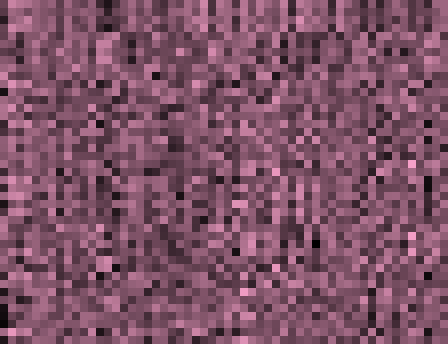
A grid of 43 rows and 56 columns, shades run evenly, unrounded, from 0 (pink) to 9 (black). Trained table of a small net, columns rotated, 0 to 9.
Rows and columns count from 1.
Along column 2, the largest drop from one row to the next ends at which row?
42
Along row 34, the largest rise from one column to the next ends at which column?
15
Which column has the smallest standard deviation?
18
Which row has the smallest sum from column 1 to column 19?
9
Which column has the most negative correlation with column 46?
3
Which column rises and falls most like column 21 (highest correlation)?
40
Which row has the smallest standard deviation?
41
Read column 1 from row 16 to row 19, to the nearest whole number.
7 6 4 4
